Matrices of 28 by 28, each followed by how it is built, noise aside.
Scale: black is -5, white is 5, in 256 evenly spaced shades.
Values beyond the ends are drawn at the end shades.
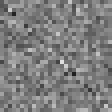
diagonal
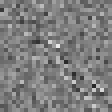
banded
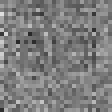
low rank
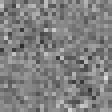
block diagonal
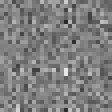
low rank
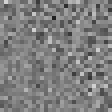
upper triangular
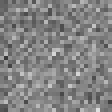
Hankel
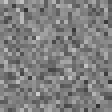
Toeplitz
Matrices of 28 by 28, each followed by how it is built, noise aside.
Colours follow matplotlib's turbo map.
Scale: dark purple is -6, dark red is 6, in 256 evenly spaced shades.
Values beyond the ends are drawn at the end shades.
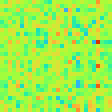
low rank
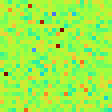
sparse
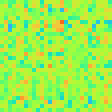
low rank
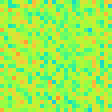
repeating rows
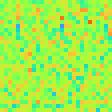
repeating columns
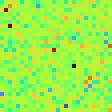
sparse
